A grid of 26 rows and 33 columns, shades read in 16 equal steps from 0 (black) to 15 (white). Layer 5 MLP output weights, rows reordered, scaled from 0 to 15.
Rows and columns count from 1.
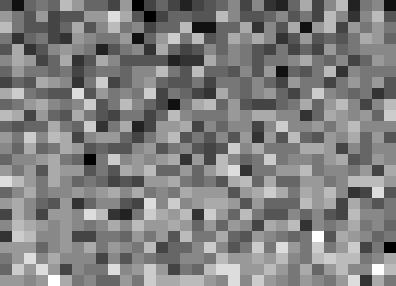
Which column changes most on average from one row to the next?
10
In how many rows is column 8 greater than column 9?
10
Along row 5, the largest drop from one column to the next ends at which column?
3
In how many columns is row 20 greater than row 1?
20
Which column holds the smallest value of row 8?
7
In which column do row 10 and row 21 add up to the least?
22
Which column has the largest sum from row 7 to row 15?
28
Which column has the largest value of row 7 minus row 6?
17
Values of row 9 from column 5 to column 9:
5 5 13 5 9
